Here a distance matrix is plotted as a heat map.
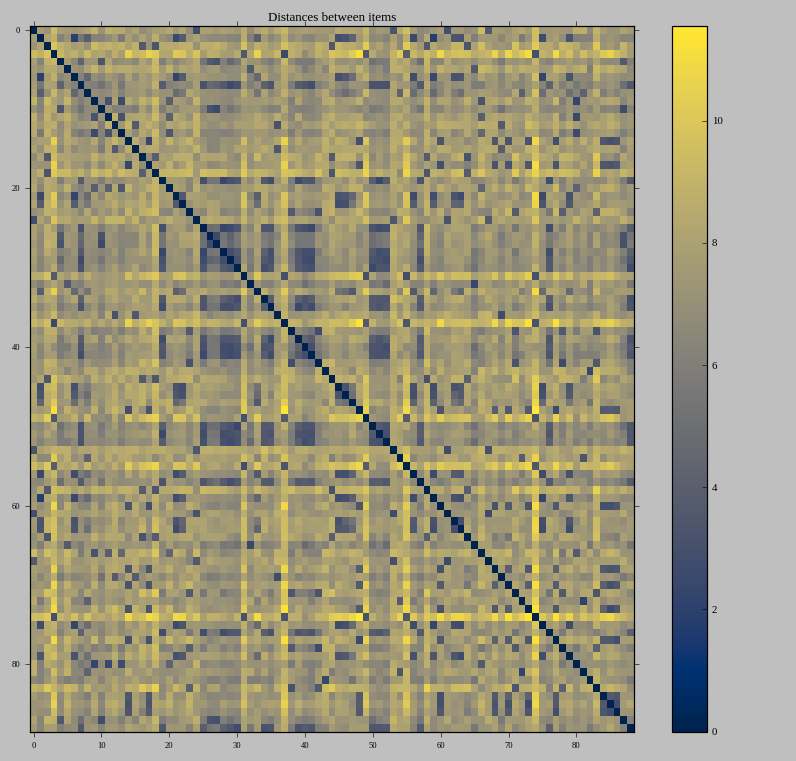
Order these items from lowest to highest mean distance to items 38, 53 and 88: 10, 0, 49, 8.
0, 10, 8, 49
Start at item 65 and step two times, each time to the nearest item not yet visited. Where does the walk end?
5
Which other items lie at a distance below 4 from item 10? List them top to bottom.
4, 26, 27, 87
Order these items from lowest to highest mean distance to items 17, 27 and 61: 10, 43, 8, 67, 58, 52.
10, 67, 52, 8, 43, 58
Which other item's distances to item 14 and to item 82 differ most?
43
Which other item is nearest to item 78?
42
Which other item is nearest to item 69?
36
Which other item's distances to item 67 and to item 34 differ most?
53
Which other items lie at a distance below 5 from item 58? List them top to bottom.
2, 16, 18, 44, 64
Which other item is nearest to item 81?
72
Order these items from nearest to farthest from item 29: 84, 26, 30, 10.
30, 26, 10, 84
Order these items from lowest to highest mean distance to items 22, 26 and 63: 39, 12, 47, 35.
47, 35, 39, 12
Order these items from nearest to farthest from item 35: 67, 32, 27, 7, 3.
7, 27, 32, 67, 3
